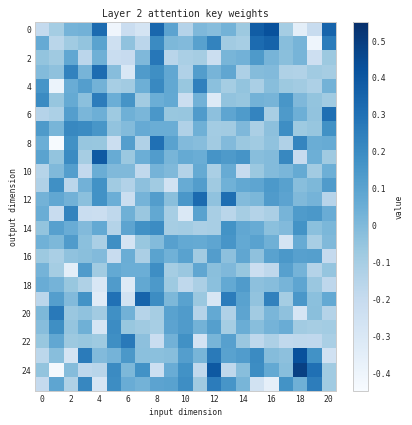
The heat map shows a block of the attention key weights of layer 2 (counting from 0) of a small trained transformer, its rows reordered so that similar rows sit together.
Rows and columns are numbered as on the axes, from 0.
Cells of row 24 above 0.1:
7
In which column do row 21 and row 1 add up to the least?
19
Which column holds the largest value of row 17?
8
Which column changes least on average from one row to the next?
9
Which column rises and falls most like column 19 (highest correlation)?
18
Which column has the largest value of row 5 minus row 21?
4
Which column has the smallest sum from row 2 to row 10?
1
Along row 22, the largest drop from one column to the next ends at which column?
11
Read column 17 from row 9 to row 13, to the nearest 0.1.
0.2 0 0.1 0.1 0
